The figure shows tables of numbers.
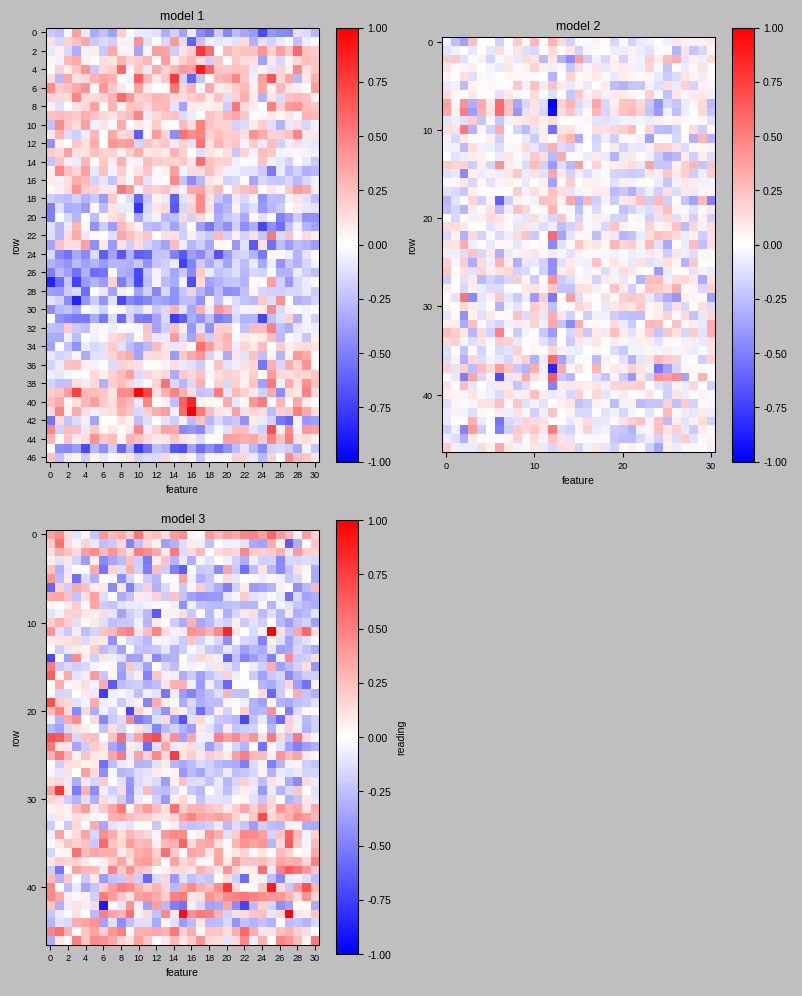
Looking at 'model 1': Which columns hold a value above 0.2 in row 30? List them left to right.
14, 17, 19, 20, 25
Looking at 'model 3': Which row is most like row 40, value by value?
11
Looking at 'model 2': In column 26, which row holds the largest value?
38
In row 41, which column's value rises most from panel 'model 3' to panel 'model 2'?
5
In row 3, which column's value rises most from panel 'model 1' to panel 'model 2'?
24
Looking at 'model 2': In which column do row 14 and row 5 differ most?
12
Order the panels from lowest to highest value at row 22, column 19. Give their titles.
model 3, model 2, model 1
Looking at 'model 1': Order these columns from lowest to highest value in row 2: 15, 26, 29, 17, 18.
15, 29, 26, 18, 17
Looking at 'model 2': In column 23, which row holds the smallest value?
11
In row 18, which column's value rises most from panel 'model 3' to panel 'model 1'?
17
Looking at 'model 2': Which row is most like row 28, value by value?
32
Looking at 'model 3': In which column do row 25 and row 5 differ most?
8
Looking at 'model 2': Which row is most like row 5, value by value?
45
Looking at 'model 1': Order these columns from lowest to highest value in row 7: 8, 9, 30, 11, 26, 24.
24, 26, 30, 11, 9, 8
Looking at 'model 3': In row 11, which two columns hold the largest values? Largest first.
25, 20
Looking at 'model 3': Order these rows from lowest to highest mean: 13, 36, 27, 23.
13, 27, 36, 23
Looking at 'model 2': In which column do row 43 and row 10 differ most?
6
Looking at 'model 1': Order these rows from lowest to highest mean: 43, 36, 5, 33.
33, 36, 43, 5
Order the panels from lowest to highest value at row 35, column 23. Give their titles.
model 2, model 1, model 3
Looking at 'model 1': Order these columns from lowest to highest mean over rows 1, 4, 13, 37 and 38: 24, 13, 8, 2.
24, 2, 13, 8
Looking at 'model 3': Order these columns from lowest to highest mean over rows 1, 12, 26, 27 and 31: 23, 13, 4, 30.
23, 13, 30, 4
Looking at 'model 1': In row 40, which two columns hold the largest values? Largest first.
16, 15
